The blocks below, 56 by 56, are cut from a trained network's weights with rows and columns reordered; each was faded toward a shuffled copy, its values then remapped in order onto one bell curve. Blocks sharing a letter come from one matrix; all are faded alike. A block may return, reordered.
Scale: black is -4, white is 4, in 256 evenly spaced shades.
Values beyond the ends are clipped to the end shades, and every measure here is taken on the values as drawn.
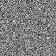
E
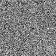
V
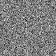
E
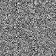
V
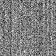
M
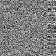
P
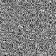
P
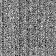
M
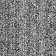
M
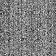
M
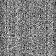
M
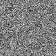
E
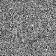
E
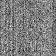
M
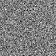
E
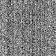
M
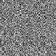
P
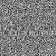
P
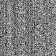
M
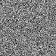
E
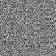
P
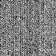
M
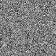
V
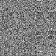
P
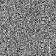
V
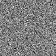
E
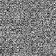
P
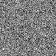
E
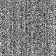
M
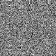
V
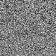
E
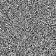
E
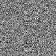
P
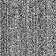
M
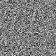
V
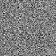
P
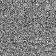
V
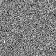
E
